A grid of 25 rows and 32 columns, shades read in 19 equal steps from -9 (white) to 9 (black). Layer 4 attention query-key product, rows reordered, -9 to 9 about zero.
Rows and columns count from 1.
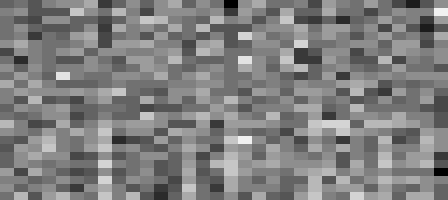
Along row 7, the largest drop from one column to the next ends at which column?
15
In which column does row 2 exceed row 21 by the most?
17
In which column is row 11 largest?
28
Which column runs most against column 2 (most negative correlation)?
18
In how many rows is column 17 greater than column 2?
10
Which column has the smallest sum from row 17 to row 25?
8
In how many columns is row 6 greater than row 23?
10
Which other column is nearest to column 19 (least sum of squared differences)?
7
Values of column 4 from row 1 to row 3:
0 3 -1
